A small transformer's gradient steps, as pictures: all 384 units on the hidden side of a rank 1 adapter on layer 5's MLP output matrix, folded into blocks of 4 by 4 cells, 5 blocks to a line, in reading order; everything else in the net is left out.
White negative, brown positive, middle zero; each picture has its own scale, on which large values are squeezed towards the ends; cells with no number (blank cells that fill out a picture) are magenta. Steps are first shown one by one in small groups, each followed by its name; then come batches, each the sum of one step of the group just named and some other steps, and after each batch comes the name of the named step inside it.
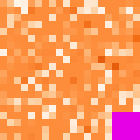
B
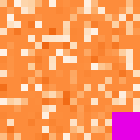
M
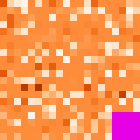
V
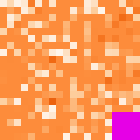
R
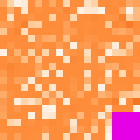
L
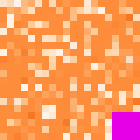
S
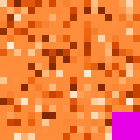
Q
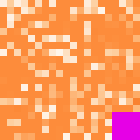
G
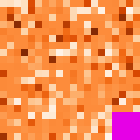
V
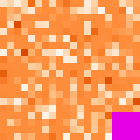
G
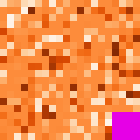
Q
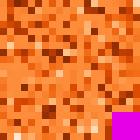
Q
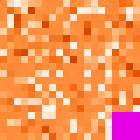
L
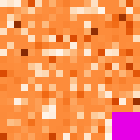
S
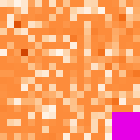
G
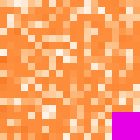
M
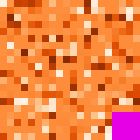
Q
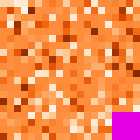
B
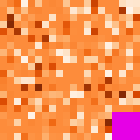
V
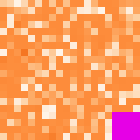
S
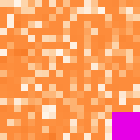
S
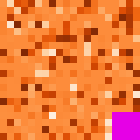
S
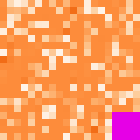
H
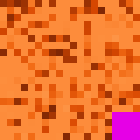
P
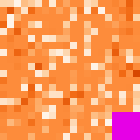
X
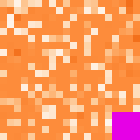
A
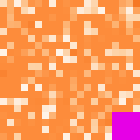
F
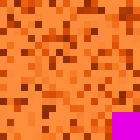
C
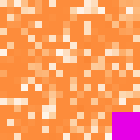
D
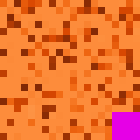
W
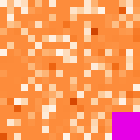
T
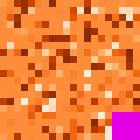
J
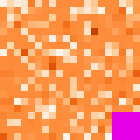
T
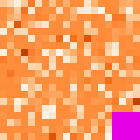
H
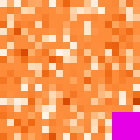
F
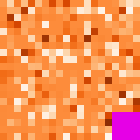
H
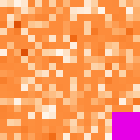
D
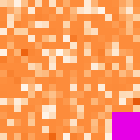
H
